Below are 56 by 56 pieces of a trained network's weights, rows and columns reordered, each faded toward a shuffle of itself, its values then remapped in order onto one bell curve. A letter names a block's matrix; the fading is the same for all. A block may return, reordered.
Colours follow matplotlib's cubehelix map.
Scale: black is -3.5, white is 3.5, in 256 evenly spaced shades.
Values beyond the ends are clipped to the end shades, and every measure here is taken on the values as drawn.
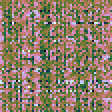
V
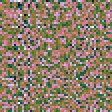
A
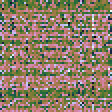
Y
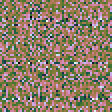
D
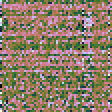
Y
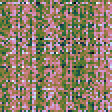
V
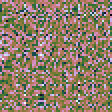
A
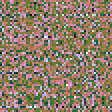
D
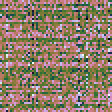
Y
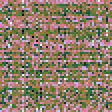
Y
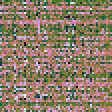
Y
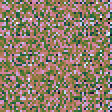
A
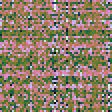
Y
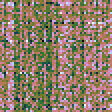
V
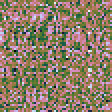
D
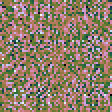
A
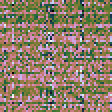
Y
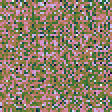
D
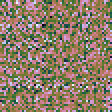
A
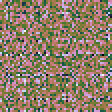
D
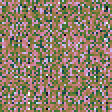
D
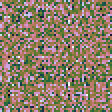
A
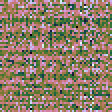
Y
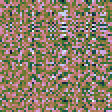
D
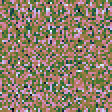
A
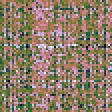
V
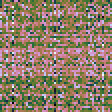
Y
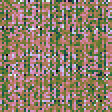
V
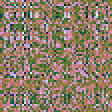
D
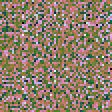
A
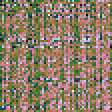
V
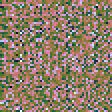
D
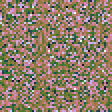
A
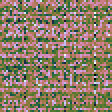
Y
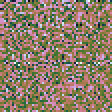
D
